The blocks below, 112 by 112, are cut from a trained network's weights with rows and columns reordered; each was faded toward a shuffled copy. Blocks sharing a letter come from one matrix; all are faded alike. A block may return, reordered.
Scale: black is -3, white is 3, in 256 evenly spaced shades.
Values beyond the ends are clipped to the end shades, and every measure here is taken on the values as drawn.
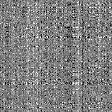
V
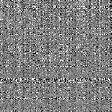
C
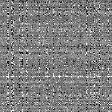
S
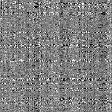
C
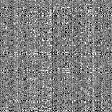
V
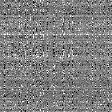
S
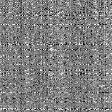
C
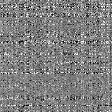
C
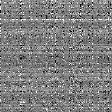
S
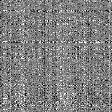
V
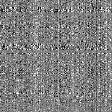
V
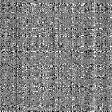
V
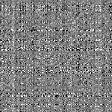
C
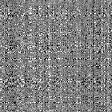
V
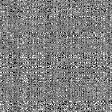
C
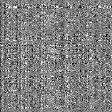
V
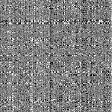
V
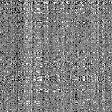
V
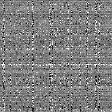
S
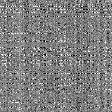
C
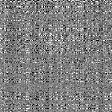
C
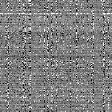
S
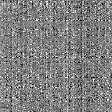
V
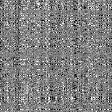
C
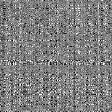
V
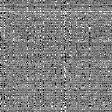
S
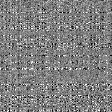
C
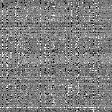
S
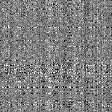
C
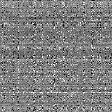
S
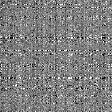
C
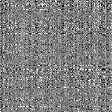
C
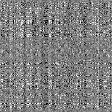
C
